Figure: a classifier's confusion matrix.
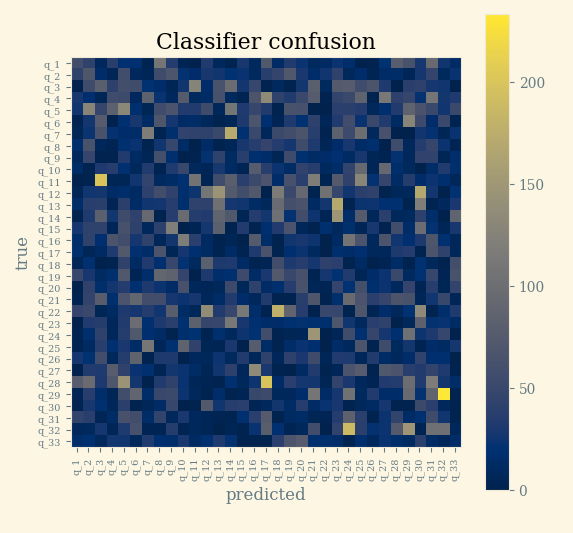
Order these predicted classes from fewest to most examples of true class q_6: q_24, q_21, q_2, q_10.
q_10, q_2, q_21, q_24
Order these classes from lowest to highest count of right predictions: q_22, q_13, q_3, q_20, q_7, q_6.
q_6, q_22, q_20, q_3, q_13, q_7
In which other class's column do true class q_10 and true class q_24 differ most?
q_21
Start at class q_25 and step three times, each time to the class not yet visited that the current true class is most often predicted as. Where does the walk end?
q_23
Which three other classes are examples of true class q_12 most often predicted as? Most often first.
q_30, q_13, q_18
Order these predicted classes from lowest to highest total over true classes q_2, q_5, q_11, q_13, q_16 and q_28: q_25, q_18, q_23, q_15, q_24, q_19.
q_15, q_18, q_24, q_25, q_19, q_23
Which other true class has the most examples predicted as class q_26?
q_3
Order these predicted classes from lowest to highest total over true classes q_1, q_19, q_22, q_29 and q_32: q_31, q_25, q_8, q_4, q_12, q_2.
q_4, q_25, q_2, q_12, q_8, q_31
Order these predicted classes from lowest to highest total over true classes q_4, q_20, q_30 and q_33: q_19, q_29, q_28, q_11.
q_11, q_28, q_29, q_19
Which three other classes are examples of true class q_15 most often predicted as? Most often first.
q_9, q_30, q_13
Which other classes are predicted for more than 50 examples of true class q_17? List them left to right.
q_5, q_8, q_31
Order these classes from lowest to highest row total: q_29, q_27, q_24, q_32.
q_24, q_27, q_32, q_29
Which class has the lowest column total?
q_22
